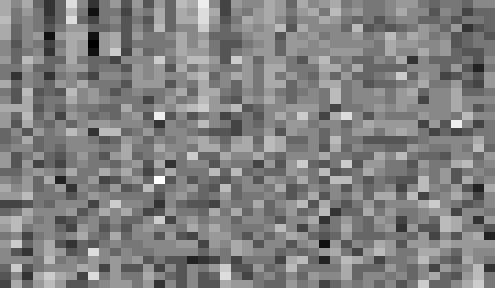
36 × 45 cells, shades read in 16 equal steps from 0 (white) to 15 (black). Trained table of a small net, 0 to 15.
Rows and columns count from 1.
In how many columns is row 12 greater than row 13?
17
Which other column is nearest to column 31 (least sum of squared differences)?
25
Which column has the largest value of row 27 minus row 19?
31
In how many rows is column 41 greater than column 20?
16
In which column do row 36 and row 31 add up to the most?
30
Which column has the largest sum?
9
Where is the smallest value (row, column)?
23, 15
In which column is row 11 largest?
44
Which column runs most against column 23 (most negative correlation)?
27
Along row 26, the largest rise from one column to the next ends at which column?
29
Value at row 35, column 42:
10
